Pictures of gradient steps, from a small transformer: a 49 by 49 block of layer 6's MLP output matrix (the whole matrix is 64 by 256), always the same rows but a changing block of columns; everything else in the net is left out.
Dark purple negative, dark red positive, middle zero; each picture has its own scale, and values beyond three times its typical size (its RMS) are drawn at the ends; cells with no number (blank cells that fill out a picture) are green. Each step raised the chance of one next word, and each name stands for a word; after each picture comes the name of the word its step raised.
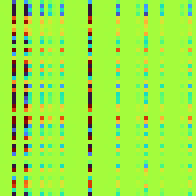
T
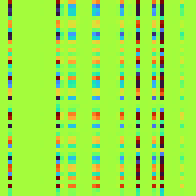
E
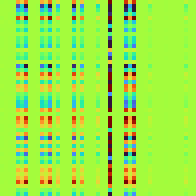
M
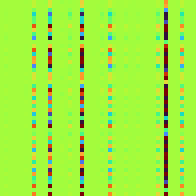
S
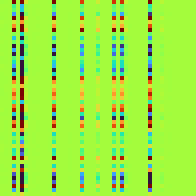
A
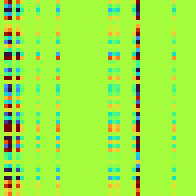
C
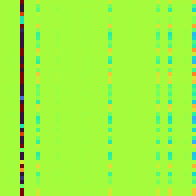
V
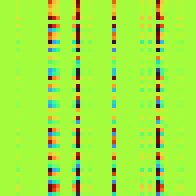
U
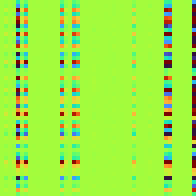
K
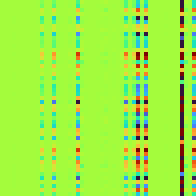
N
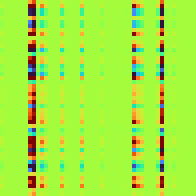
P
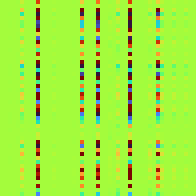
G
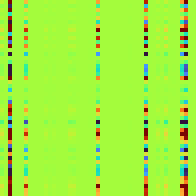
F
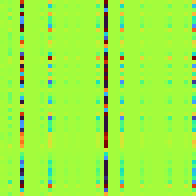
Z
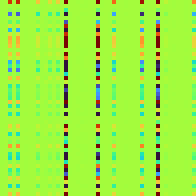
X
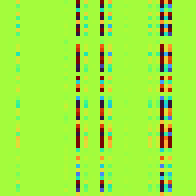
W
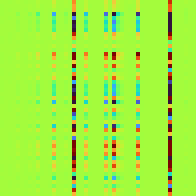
N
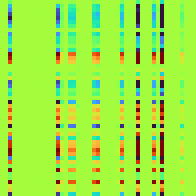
N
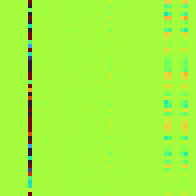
M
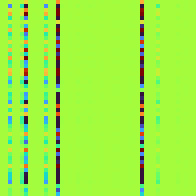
Z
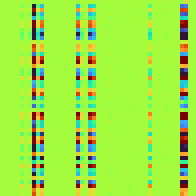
E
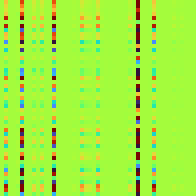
U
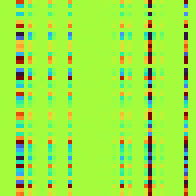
E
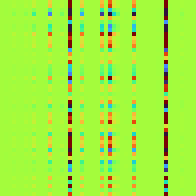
P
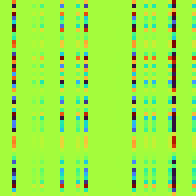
Z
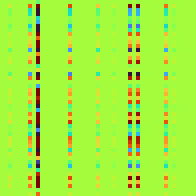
P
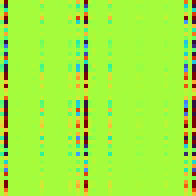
M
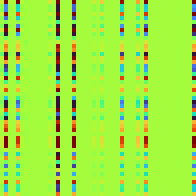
W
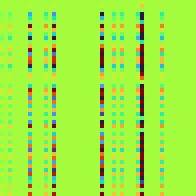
S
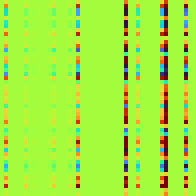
P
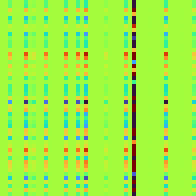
N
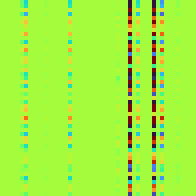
T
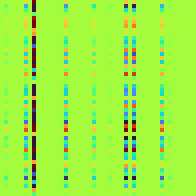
C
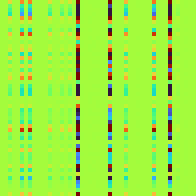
C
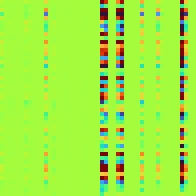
G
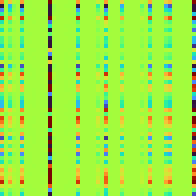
M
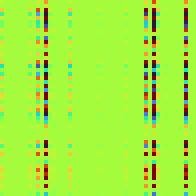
G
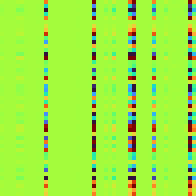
C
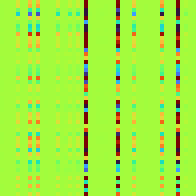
P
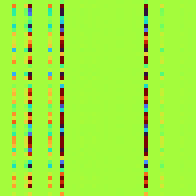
P
